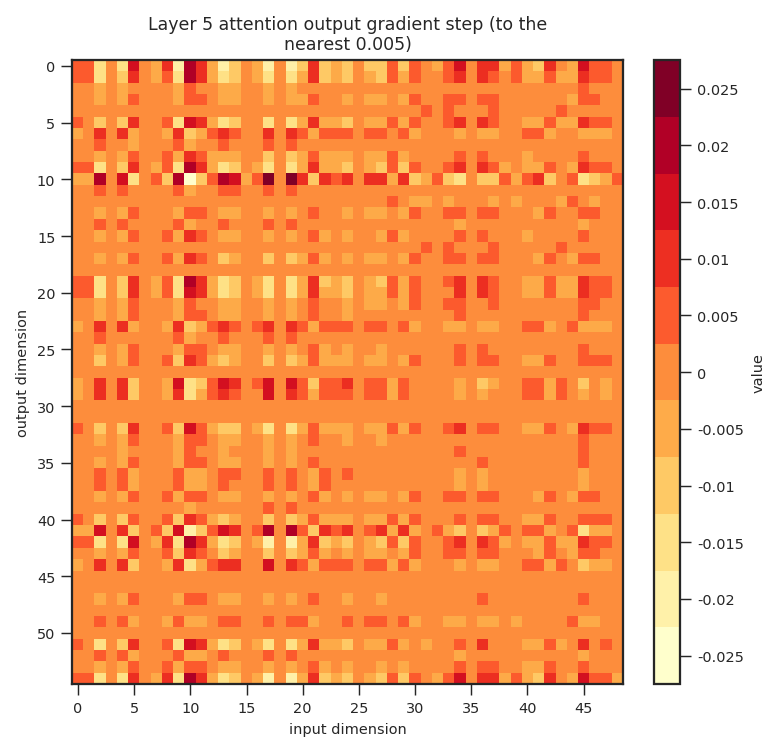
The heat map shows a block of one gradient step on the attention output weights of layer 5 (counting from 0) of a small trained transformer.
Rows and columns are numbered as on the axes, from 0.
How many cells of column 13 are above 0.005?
7
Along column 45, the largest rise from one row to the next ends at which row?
42
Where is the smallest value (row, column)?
10, 10
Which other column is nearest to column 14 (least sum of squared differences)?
24
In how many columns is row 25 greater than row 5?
17
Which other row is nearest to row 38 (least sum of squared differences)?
13
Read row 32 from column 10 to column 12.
0.015 0.005 -0.005
